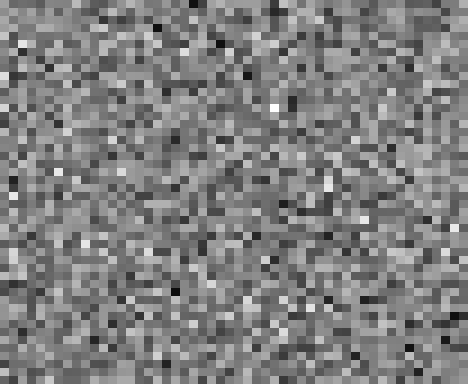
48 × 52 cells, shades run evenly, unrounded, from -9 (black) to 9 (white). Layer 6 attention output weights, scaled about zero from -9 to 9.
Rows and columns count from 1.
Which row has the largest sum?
39
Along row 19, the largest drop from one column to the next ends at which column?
44
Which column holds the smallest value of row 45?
40
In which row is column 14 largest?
22
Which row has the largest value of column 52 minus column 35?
33
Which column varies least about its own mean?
11
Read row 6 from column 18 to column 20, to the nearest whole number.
5 -3 -3
